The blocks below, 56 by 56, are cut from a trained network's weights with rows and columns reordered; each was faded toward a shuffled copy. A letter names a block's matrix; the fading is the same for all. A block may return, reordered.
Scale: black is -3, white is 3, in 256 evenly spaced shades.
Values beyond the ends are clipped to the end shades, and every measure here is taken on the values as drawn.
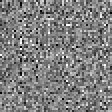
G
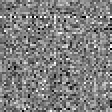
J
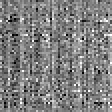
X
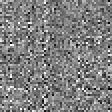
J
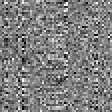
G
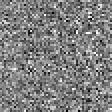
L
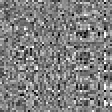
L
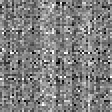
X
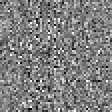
J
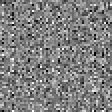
J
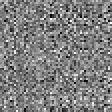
G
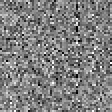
G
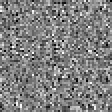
J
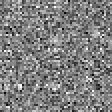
L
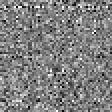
J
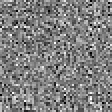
G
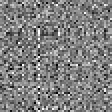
L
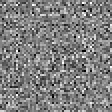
G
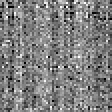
X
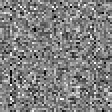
G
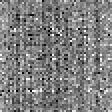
X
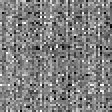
X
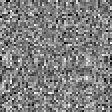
L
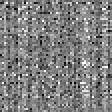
X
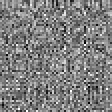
G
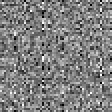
G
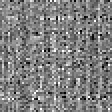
X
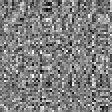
G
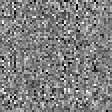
J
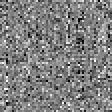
J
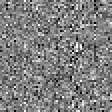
J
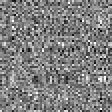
G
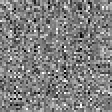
J
